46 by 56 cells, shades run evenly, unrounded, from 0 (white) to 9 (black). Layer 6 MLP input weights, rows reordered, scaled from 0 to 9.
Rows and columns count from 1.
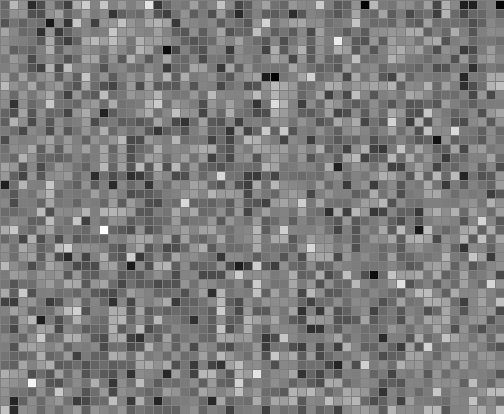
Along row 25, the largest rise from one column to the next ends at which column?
10
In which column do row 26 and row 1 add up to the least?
12
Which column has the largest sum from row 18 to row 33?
17
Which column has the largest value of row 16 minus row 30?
49
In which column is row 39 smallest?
48
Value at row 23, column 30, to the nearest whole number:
7
